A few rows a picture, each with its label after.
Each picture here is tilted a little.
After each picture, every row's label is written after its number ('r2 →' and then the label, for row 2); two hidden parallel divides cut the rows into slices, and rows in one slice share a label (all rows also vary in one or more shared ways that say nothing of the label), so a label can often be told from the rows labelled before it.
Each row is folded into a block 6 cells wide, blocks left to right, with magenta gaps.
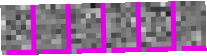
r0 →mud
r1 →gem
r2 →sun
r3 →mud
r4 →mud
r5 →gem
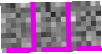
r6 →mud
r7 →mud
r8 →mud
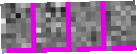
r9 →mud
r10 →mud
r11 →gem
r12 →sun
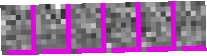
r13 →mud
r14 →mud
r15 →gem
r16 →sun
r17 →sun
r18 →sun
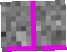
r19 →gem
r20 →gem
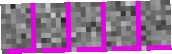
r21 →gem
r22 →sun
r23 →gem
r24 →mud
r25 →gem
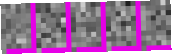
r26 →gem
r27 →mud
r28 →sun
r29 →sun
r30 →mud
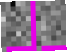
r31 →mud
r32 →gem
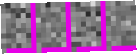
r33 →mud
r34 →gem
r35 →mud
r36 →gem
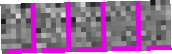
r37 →sun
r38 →sun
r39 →sun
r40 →gem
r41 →gem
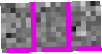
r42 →mud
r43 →gem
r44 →sun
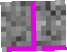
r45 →gem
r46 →mud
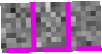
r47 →mud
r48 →sun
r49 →gem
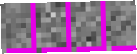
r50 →gem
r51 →sun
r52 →gem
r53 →gem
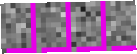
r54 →gem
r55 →gem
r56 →mud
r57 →gem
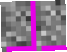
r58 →sun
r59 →sun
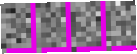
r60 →mud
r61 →mud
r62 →sun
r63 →sun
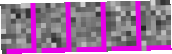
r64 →mud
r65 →gem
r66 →gem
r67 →sun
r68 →sun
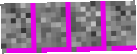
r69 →mud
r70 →gem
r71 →sun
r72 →mud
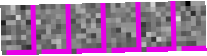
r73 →sun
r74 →gem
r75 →sun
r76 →gem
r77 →sun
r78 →mud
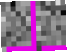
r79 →mud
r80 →mud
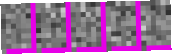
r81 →gem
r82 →sun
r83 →sun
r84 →mud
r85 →mud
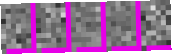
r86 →gem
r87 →sun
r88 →gem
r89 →gem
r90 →sun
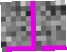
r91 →mud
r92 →mud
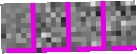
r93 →gem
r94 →sun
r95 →mud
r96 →mud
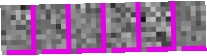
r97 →sun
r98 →gem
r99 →gem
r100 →mud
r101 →sun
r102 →gem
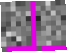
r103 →sun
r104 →sun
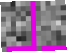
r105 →mud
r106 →gem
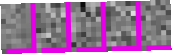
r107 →gem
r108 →sun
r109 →mud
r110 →sun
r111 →gem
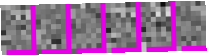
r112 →sun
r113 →gem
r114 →gem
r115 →sun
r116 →sun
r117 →gem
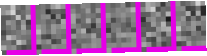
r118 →sun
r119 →mud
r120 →gem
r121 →gem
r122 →sun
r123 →mud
